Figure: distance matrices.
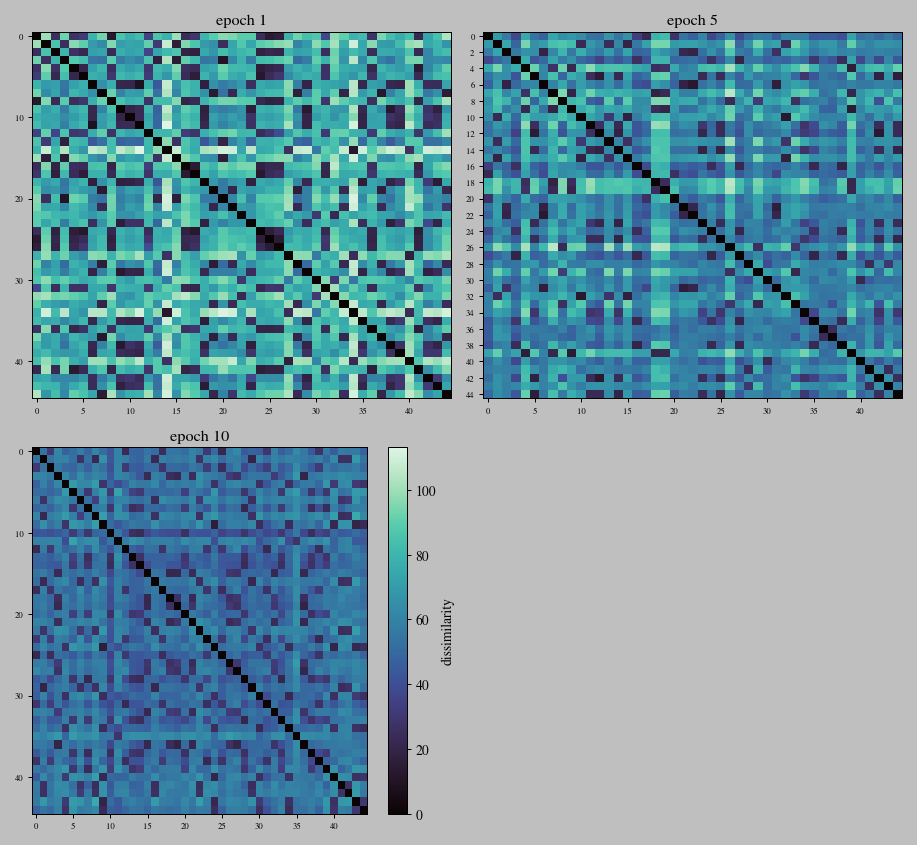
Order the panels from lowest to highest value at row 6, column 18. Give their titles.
epoch 1, epoch 10, epoch 5
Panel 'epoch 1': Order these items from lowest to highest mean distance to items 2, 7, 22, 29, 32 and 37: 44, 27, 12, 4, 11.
44, 11, 4, 12, 27
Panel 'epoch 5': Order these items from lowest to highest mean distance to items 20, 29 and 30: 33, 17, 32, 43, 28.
17, 33, 28, 43, 32
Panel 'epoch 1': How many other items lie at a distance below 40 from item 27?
3
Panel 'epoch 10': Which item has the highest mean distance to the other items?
35
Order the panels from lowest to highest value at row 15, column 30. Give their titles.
epoch 10, epoch 5, epoch 1
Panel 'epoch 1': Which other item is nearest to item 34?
14
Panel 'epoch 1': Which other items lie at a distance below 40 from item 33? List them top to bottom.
7, 19, 21, 28, 37, 44
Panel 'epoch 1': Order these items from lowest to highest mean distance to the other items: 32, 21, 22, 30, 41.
41, 21, 22, 30, 32
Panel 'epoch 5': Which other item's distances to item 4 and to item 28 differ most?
41
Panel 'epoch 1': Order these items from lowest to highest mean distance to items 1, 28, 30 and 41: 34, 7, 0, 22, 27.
7, 22, 0, 27, 34
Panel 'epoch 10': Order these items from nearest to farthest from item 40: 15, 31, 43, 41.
43, 31, 15, 41
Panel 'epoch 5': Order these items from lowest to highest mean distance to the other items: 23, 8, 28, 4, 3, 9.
3, 23, 28, 9, 8, 4
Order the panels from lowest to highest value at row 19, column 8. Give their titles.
epoch 10, epoch 1, epoch 5
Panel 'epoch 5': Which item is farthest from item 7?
26
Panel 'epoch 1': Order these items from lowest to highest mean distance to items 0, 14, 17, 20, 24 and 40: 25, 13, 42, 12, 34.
25, 12, 34, 13, 42
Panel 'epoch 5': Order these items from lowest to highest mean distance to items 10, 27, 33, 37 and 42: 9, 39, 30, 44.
44, 30, 9, 39
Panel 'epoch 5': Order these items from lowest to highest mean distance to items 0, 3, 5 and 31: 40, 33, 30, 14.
14, 40, 30, 33
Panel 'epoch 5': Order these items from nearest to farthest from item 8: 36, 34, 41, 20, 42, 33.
33, 42, 34, 36, 20, 41
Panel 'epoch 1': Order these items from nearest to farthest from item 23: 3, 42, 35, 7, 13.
35, 42, 13, 3, 7
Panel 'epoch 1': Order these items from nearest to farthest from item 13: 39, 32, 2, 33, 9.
9, 39, 33, 2, 32
